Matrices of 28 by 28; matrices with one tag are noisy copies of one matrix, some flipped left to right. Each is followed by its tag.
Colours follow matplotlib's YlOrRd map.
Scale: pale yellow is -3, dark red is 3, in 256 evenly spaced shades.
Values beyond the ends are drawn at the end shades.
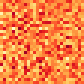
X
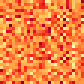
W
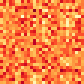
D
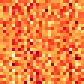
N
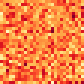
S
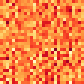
N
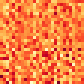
N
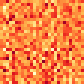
N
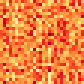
D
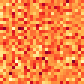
X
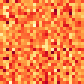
N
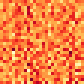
N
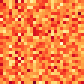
W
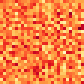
X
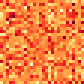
S
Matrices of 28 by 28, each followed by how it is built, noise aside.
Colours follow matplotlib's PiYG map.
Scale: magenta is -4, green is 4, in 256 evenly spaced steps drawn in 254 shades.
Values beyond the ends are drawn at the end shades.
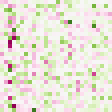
uneven columns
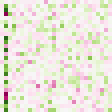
uneven columns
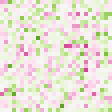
blocks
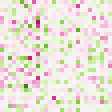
uneven columns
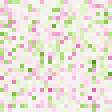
noise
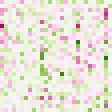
uneven columns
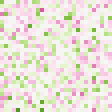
noise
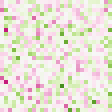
repeating rows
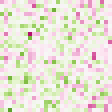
blocks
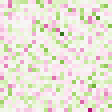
noise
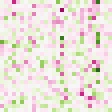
uneven columns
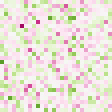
repeating rows
